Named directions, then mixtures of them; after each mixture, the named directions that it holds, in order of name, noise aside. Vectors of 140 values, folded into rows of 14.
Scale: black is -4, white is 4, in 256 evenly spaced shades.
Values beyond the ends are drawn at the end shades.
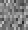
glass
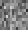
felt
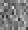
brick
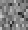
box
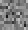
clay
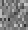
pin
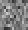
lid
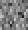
box.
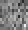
felt, glass, pin.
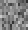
box, glass.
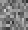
box, lid.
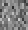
brick, pin.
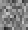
lid.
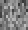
felt, pin.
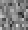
box.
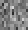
brick, felt.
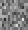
box, felt, pin.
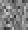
lid.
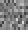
glass.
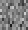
box, brick, glass.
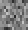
lid.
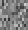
felt, pin.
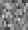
felt, lid.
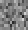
box, clay.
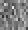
brick.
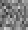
lid.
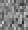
glass.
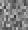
felt, lid, pin.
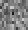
brick, clay, felt.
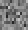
clay.
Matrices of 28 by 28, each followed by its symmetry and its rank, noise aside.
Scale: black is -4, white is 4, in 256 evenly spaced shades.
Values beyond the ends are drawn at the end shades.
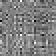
antisymmetric, rank four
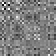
symmetric, rank three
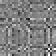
no symmetry, rank three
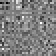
no symmetry, rank five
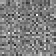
no symmetry, rank five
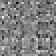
antisymmetric, rank four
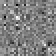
symmetric, rank three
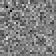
symmetric, rank five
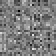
no symmetry, rank four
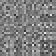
symmetric, rank three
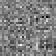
no symmetry, rank five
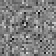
symmetric, rank four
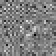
symmetric, rank five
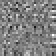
no symmetry, rank three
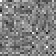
symmetric, rank three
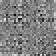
symmetric, rank three
